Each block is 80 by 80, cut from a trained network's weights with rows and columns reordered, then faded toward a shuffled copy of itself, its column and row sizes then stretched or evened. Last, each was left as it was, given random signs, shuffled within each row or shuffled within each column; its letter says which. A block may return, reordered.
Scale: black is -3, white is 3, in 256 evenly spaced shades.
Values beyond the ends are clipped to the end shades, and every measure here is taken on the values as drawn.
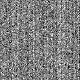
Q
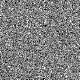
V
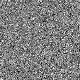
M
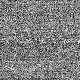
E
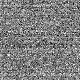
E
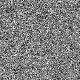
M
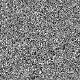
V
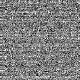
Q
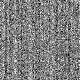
Q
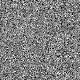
V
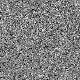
E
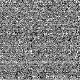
Q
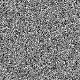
M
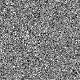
M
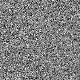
M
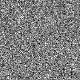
V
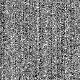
Q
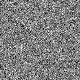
M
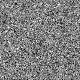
E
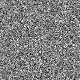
V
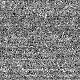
E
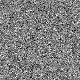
E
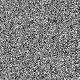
M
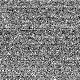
E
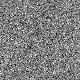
E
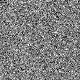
E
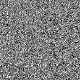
V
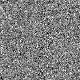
M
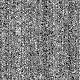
M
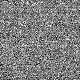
E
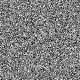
E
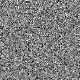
V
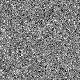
E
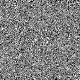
V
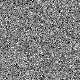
V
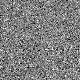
E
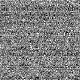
Q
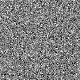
V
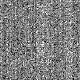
Q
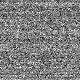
E
